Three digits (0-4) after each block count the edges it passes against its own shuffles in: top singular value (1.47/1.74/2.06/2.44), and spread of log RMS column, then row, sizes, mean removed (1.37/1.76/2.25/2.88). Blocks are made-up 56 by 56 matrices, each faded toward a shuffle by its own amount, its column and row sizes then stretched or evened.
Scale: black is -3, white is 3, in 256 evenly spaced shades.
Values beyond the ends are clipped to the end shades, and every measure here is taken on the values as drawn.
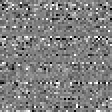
2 1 4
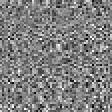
3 2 2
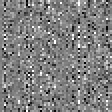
2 4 0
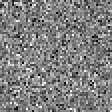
1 0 1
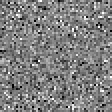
0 0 1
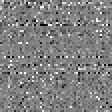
1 1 4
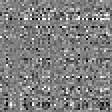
3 3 4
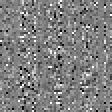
0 4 0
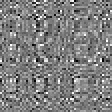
4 3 3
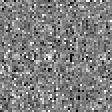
2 0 1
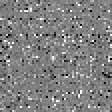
0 1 3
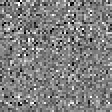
1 2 3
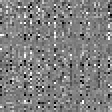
1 4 3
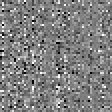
1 4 1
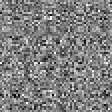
2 0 2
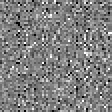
2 2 0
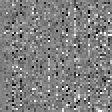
0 4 0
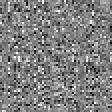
2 3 0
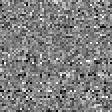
1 1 3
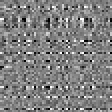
4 2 4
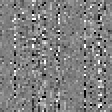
2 4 0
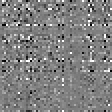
3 4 4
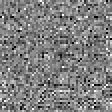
3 1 2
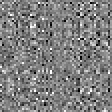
4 3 2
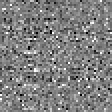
1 0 3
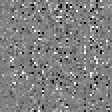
0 3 1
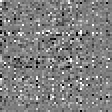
0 4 3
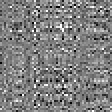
4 3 3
